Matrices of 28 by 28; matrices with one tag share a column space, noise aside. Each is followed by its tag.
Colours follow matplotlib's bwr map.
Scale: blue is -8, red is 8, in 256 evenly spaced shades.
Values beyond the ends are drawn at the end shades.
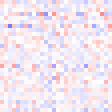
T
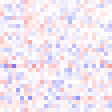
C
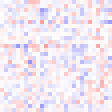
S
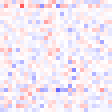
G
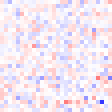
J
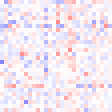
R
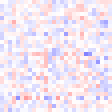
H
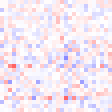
C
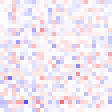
J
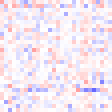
G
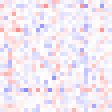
G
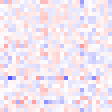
J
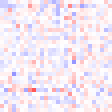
G
